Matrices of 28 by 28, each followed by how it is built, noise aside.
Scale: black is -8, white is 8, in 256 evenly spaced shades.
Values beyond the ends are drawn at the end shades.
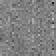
uneven columns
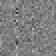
uneven columns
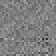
low rank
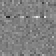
uneven rows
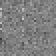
uneven columns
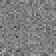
uneven rows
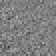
lower triangular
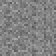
repeating rows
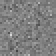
uneven columns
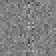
uneven columns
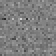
uneven rows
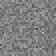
repeating rows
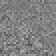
lower triangular
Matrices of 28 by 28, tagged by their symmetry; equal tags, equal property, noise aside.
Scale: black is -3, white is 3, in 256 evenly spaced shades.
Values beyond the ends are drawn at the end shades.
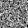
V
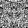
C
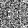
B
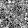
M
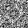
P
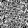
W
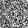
B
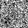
M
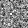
B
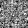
W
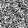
M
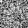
P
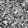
M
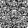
C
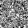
M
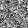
V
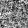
V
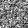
P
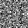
B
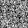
W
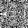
B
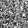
V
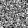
V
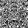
C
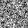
W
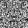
C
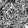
P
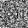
B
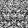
C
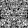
C
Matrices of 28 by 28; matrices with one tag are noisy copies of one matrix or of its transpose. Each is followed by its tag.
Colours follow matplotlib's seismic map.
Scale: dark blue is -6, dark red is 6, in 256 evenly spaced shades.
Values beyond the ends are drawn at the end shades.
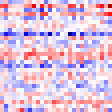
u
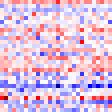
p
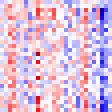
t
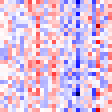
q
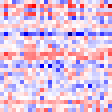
u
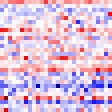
p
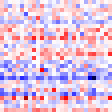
q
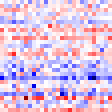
q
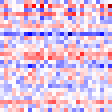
u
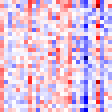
p
